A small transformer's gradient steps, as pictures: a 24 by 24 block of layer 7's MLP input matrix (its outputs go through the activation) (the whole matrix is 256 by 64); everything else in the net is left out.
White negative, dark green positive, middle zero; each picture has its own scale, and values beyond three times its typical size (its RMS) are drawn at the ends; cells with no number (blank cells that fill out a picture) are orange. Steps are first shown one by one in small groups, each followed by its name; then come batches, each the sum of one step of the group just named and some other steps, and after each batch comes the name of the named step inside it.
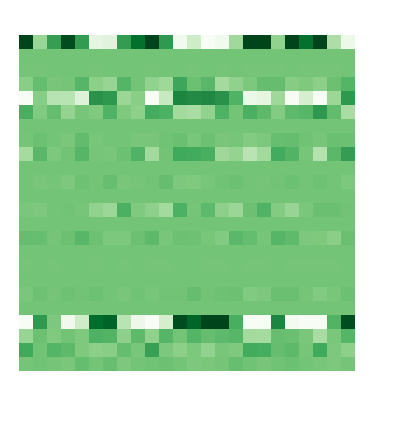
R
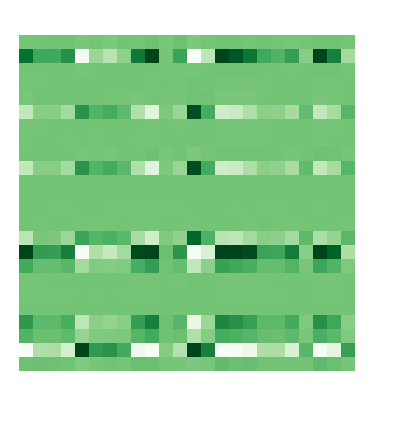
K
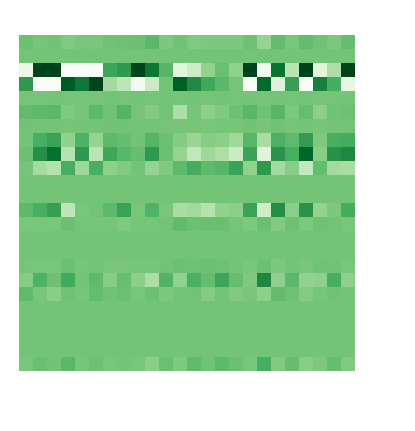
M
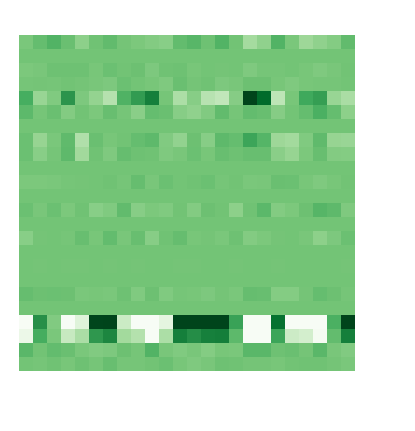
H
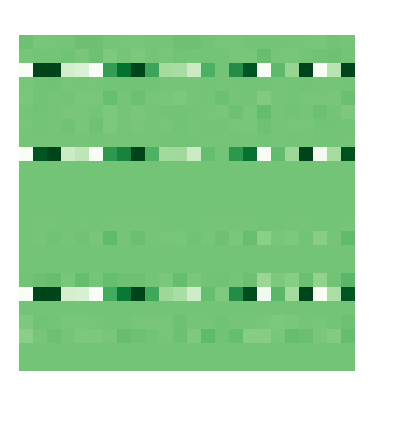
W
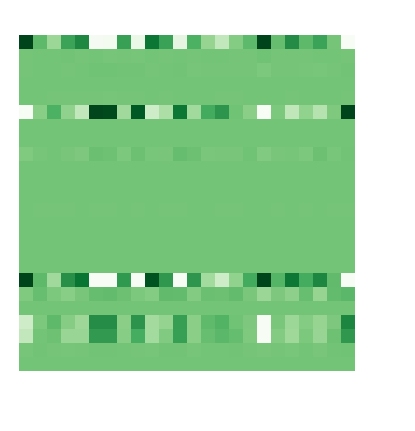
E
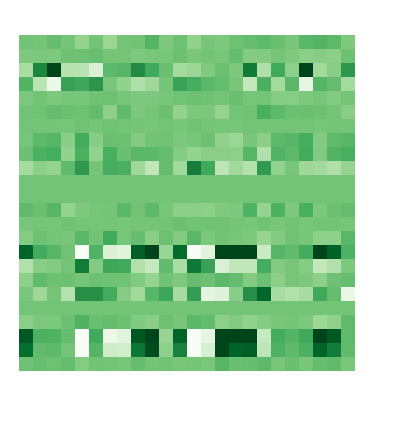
M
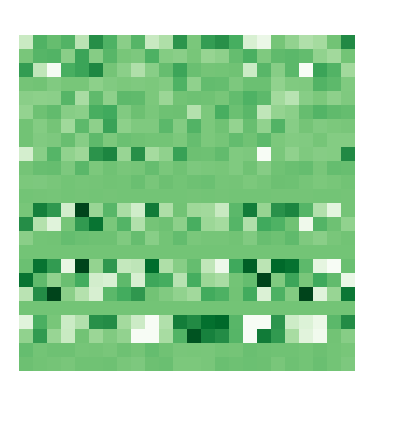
H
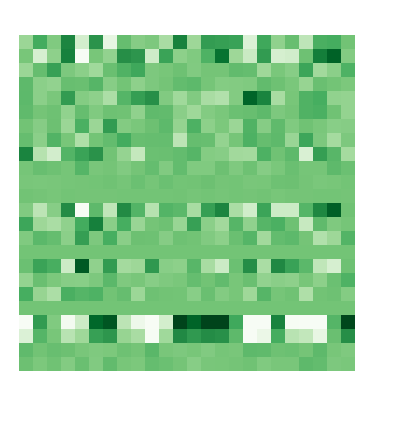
H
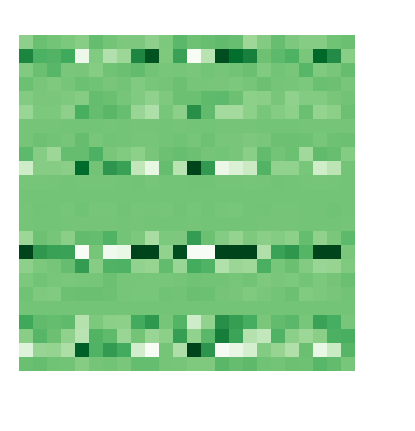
K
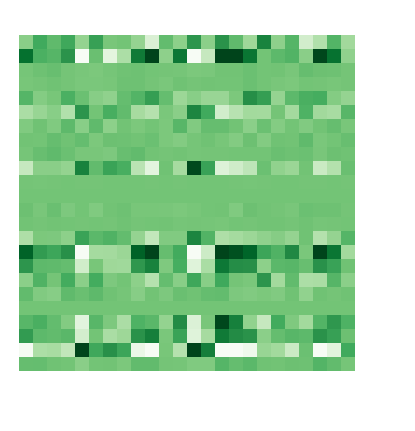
K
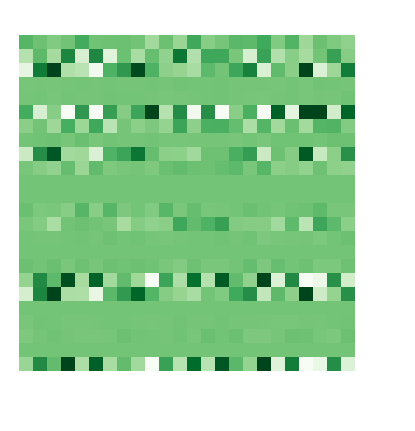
W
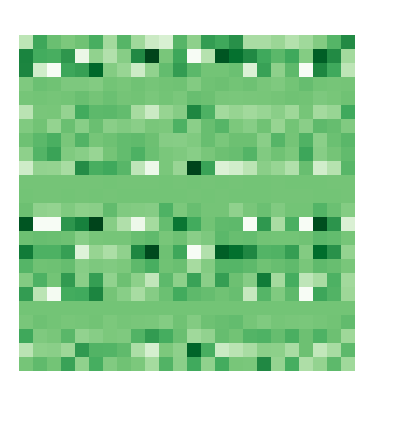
K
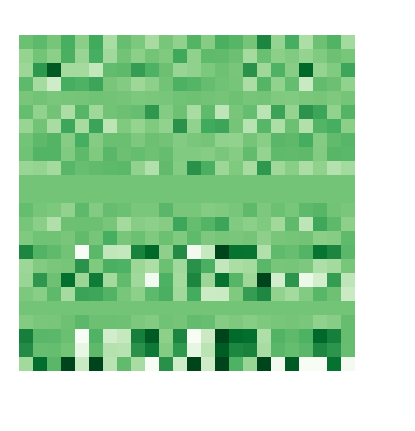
M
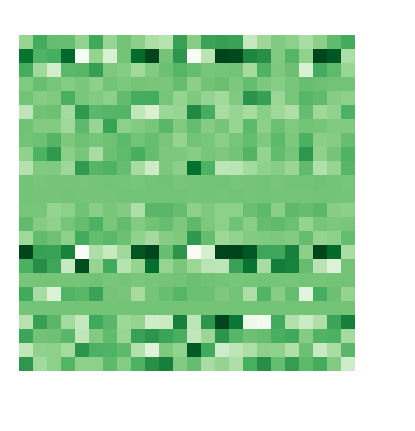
K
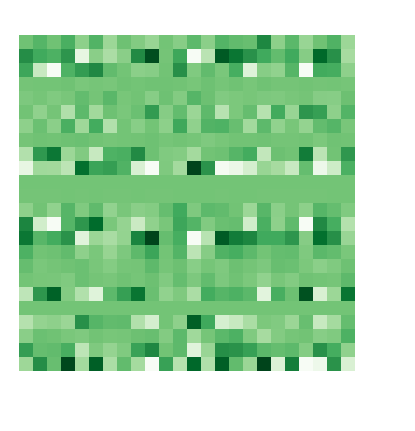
W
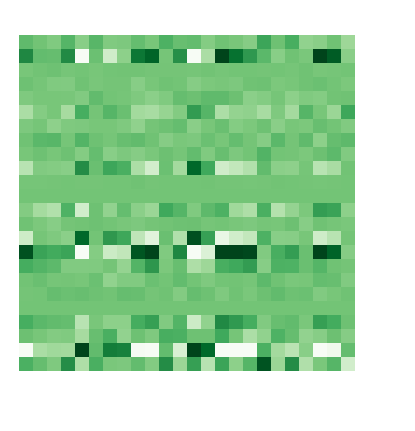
K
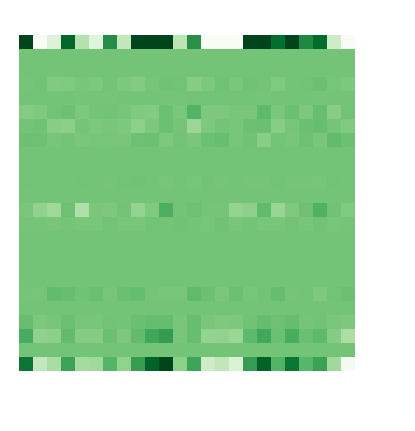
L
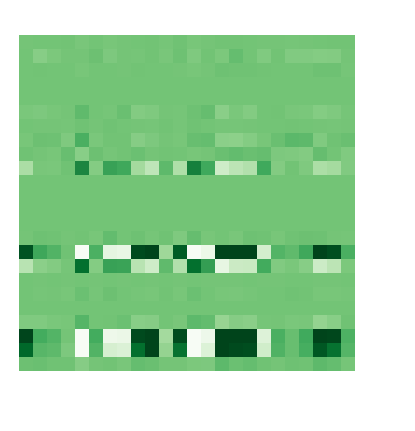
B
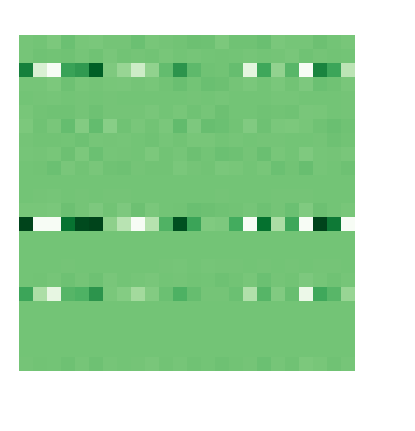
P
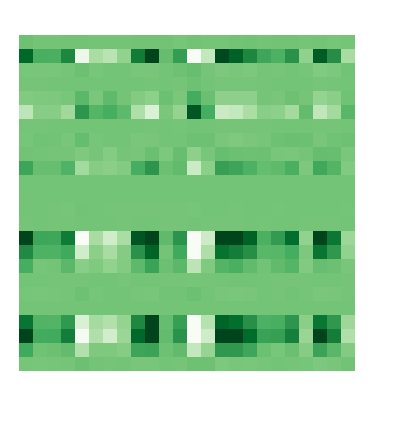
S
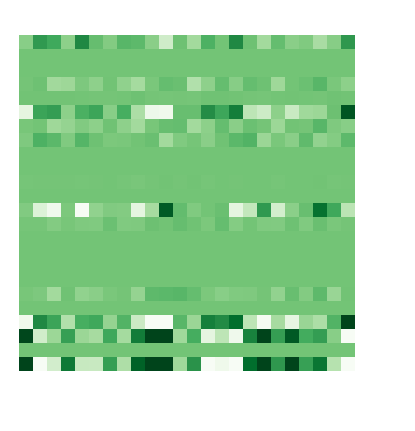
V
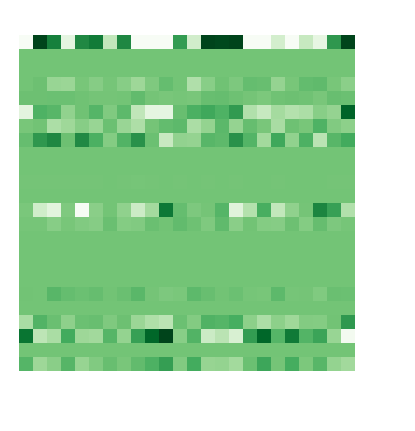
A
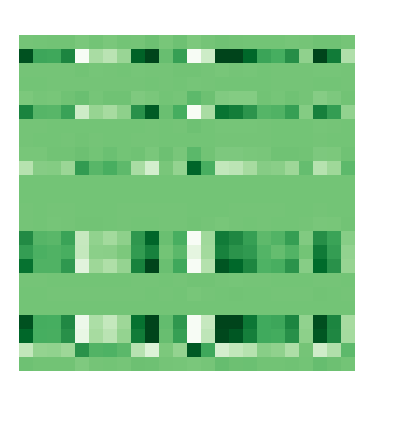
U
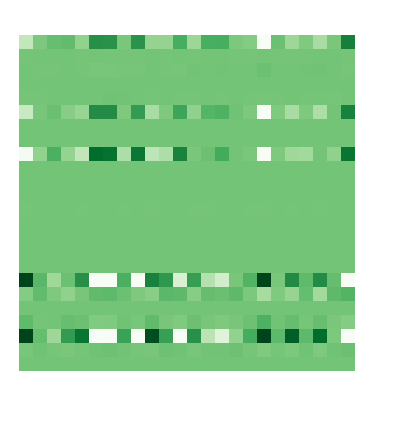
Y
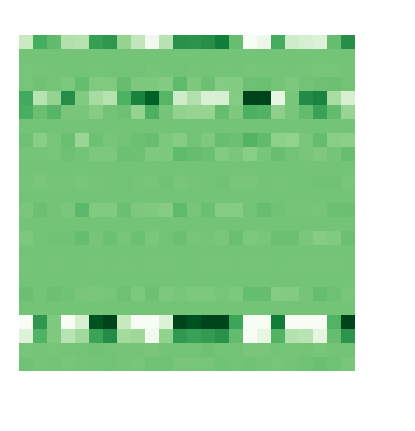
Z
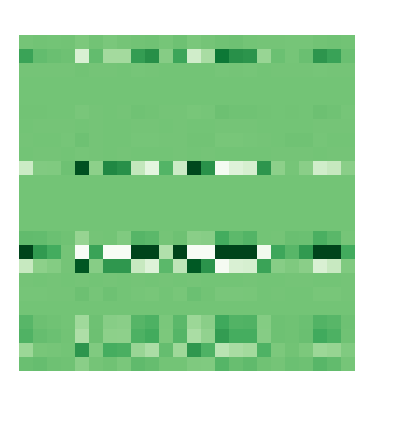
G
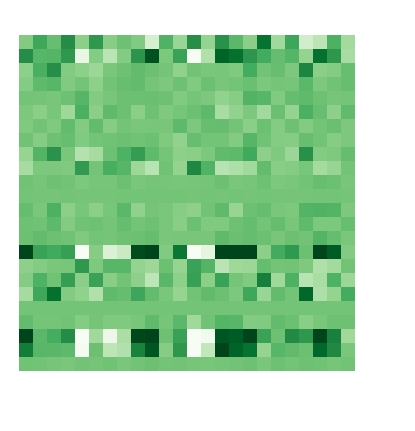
B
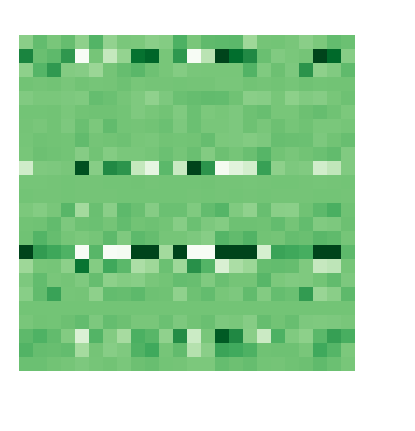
G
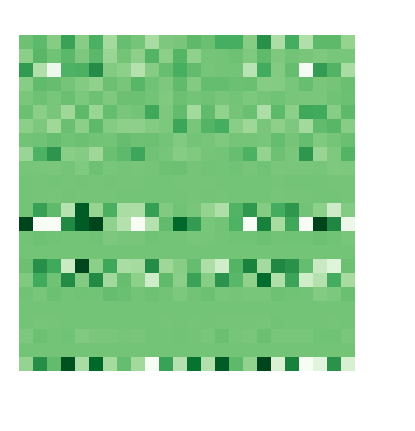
P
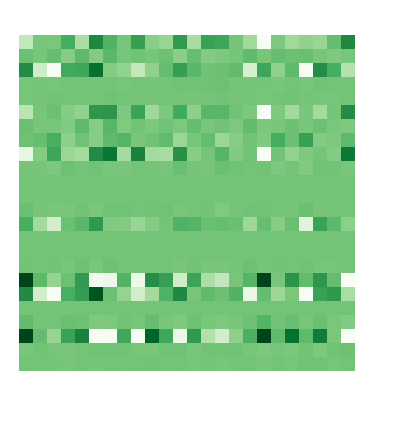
Y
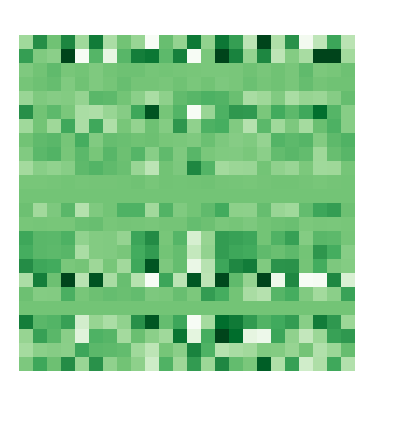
U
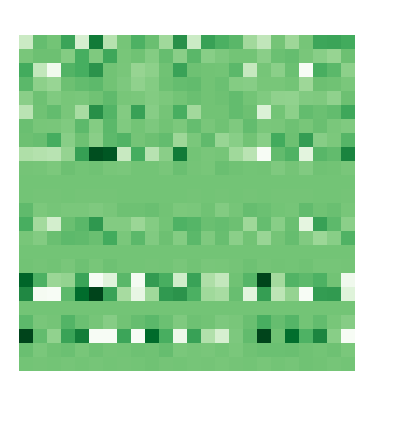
Y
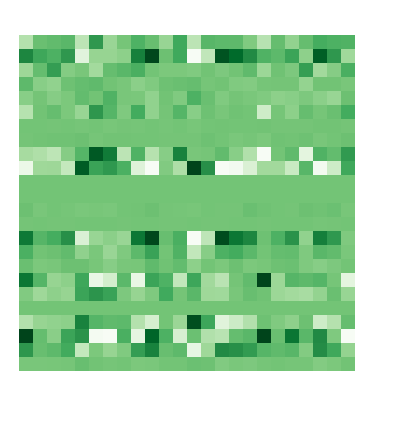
Y
